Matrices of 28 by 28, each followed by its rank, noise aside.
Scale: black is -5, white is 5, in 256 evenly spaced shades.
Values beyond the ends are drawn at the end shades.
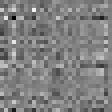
three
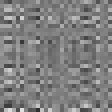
two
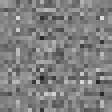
four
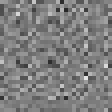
four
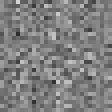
six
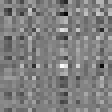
two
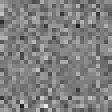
six
